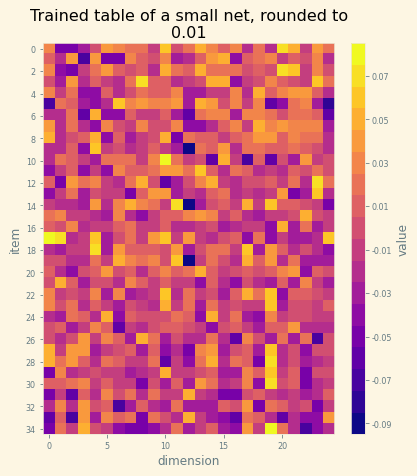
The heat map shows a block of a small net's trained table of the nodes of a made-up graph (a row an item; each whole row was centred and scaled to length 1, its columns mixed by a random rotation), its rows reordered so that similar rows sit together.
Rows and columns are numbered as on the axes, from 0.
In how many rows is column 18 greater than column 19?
14
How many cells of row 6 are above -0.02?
16
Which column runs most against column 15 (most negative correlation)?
3
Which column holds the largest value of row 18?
4
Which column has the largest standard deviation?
19
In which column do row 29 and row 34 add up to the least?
22
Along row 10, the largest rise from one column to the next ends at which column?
15
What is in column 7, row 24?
0.01
